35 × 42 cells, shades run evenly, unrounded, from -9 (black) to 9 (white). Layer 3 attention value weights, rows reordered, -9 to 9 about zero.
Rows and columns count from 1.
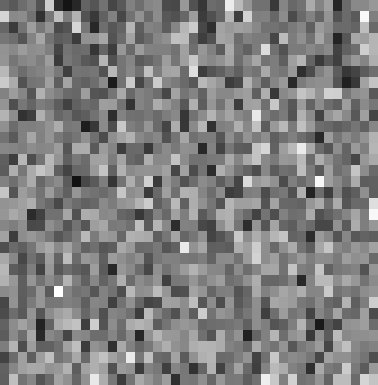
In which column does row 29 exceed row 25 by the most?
17
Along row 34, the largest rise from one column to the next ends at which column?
36
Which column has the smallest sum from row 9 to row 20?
8
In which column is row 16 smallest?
24
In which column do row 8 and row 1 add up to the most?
6
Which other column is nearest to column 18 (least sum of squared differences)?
25
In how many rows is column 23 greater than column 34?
14
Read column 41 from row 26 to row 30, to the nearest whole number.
-1 1 0 2 2
